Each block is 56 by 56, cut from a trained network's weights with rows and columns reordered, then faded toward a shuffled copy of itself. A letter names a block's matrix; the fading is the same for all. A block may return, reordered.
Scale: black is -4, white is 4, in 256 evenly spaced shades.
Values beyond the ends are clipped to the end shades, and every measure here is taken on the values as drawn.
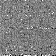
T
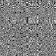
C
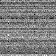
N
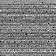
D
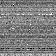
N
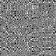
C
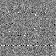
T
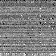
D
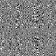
C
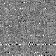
T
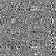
C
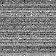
N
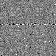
T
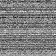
N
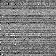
N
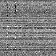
D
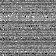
D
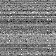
D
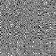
C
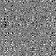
C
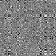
C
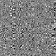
C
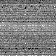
D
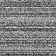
N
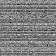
N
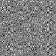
C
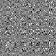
C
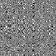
C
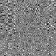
C
